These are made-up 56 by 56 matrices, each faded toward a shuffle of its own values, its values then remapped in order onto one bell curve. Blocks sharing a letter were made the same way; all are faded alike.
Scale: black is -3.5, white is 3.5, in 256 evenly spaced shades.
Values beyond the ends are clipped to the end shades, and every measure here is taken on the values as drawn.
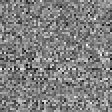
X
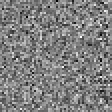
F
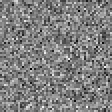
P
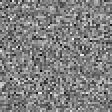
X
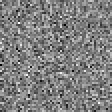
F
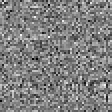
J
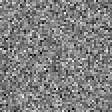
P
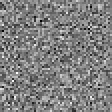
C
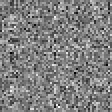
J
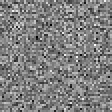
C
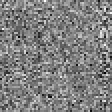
F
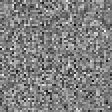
C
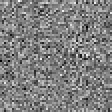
C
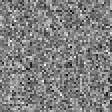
F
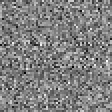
X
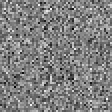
J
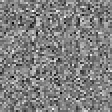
C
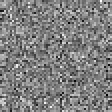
C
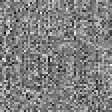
C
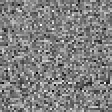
X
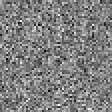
C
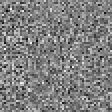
J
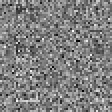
J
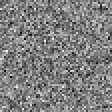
P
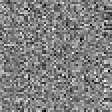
C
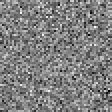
P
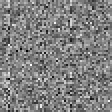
F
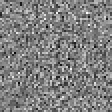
J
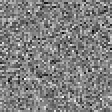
P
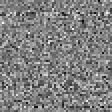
X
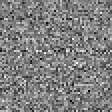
X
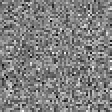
J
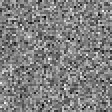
P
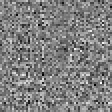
J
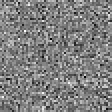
J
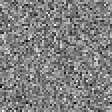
P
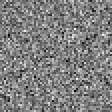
P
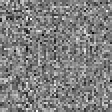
F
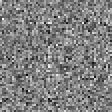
J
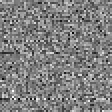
X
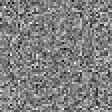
J
